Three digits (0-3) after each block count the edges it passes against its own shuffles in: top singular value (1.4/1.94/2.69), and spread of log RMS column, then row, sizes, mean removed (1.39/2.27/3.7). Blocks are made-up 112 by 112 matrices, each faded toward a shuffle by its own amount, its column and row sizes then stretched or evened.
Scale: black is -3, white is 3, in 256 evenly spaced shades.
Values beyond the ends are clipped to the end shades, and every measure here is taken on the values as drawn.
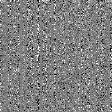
1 3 1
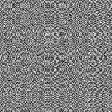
3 1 1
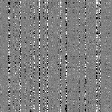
3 3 1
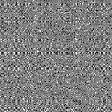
3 1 2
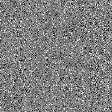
1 2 0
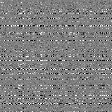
3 1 3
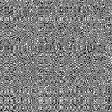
3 1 1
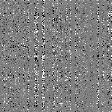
0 3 2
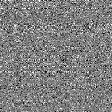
2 0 2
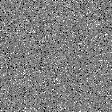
0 1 1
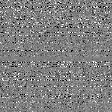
0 1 3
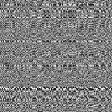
3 0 3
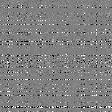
2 2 3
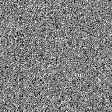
1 0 0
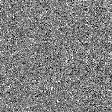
1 1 0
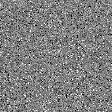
0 1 1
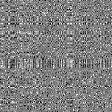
3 1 2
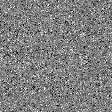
0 0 1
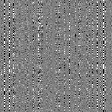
3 3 0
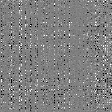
1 3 2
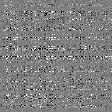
1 2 3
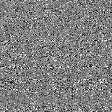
1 0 2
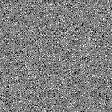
2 0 0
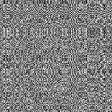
3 2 0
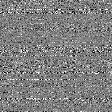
1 0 3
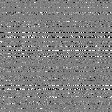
3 0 3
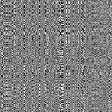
3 3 1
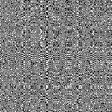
3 2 1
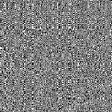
3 2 1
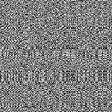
3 0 2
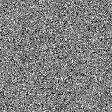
1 0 1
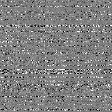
2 1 3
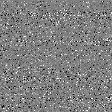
0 0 2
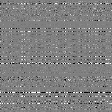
3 1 3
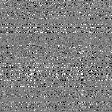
1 1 3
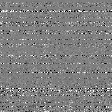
1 1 3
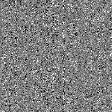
1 2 0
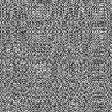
3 0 2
